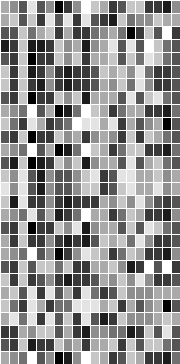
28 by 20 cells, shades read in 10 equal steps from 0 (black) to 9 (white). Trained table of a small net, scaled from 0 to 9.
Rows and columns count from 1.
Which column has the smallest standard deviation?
20
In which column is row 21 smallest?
15
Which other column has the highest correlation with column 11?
9
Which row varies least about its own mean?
23
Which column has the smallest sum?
5
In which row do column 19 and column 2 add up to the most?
25
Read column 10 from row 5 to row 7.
2 2 2
